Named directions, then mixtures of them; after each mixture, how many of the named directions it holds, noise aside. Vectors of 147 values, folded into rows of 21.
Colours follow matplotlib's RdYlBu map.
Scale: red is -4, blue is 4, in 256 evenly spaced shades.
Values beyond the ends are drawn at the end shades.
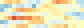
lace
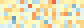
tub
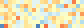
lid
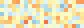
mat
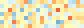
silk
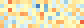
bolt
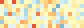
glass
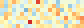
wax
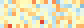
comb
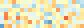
four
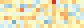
two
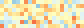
two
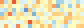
two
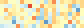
one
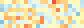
four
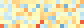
three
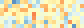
four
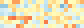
two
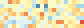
one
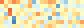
three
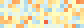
one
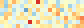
one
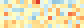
three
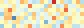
three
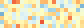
four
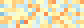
two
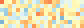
one
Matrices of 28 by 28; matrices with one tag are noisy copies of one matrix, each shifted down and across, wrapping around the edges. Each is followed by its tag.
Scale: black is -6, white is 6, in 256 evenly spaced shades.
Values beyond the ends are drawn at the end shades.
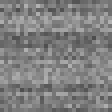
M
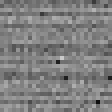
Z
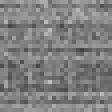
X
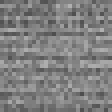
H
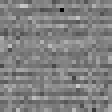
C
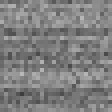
M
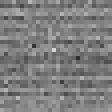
H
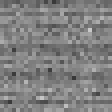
Z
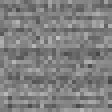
Z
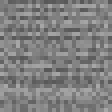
C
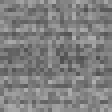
X
